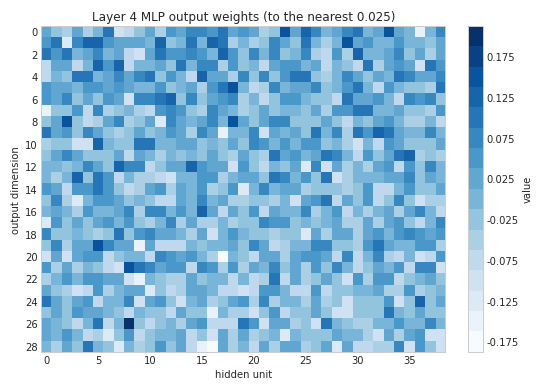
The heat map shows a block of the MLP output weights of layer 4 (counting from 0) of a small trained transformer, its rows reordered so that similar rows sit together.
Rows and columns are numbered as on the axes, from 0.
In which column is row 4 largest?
15
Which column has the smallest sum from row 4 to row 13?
21
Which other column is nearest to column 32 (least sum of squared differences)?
37
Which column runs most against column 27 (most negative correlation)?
11
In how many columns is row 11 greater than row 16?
17
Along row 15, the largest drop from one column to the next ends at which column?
28
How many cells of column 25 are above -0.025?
15
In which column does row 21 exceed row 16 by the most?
9
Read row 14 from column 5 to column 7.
0.1 0.05 -0.025
